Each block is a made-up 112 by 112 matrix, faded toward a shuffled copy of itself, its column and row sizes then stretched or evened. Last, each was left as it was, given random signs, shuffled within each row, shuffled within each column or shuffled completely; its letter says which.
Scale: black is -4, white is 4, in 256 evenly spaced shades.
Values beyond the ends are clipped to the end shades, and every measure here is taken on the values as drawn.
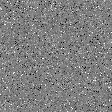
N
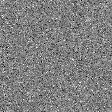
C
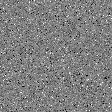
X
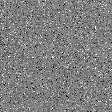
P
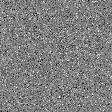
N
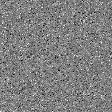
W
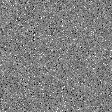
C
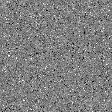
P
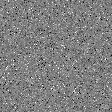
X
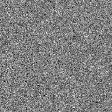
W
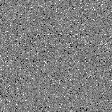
W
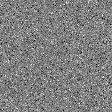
C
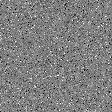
X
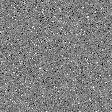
N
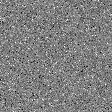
X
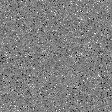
P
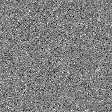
N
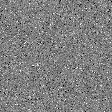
N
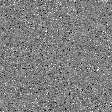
N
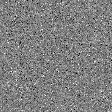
C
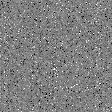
C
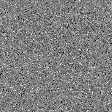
N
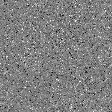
C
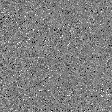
W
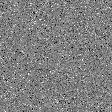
X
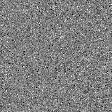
W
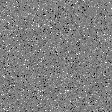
C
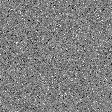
X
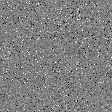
N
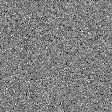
N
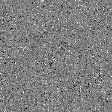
P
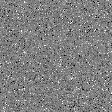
W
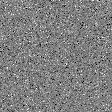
X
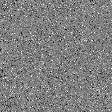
W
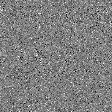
P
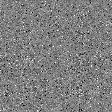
P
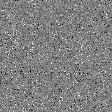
P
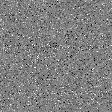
N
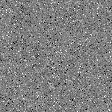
C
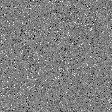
C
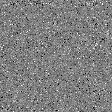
P
